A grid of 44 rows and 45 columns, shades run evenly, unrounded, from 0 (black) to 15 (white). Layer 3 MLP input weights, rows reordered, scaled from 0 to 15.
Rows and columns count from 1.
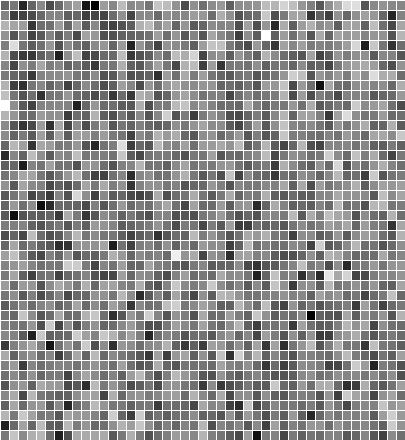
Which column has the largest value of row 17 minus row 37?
38
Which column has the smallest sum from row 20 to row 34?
5
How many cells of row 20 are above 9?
8
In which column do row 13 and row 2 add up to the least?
3
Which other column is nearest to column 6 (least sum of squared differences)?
21
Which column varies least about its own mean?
24
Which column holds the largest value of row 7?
22
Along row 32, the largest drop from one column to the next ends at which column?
35
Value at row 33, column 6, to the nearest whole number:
12
